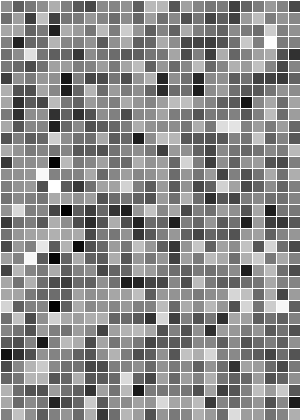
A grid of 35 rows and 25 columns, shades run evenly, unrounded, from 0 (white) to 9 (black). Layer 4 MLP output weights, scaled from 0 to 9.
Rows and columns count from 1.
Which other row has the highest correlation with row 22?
26
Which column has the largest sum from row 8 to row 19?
21
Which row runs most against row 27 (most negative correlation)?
11
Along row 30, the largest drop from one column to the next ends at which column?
16
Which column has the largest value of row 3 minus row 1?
5
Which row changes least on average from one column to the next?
13
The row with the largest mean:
19
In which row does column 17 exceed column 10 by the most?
8
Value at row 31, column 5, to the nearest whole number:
4
